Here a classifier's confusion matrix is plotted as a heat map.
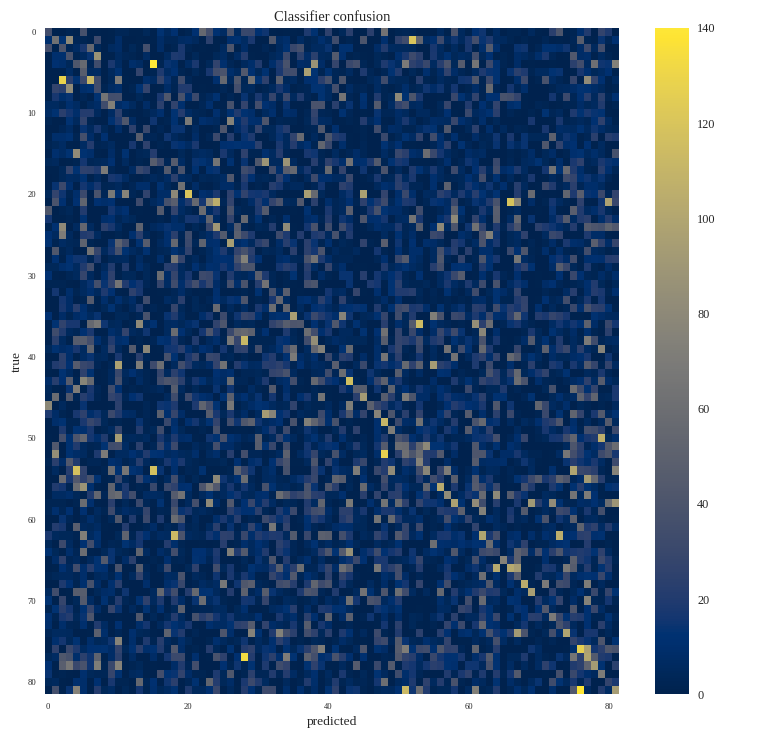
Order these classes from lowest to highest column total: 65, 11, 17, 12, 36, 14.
65, 12, 36, 11, 14, 17
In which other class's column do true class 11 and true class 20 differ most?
37
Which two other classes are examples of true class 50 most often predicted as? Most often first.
79, 10
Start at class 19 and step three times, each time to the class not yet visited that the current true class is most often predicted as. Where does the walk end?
43
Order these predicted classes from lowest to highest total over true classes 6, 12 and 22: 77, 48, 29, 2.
48, 29, 77, 2
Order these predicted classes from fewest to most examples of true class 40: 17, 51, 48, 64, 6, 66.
51, 6, 64, 17, 66, 48
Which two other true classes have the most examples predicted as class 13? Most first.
36, 41
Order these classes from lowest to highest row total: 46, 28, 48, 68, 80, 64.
80, 46, 28, 68, 48, 64
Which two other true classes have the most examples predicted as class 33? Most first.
74, 57
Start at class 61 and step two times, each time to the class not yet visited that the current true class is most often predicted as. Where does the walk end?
34
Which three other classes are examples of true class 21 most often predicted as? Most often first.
66, 24, 80
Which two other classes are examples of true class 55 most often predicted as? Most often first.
77, 24
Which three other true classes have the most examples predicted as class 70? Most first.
46, 55, 64
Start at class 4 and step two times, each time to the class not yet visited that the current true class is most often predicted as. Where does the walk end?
54
